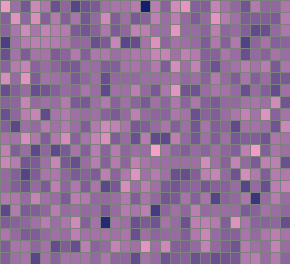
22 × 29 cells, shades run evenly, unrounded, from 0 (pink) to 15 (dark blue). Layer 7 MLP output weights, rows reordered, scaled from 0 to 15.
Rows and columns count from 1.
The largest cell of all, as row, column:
1, 15
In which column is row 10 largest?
5
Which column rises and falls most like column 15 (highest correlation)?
9
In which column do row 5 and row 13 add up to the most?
6
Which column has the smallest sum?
18
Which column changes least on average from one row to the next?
23
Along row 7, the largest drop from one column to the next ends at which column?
3
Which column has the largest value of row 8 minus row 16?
28
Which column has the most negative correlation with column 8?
14
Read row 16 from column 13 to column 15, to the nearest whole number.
2 6 4
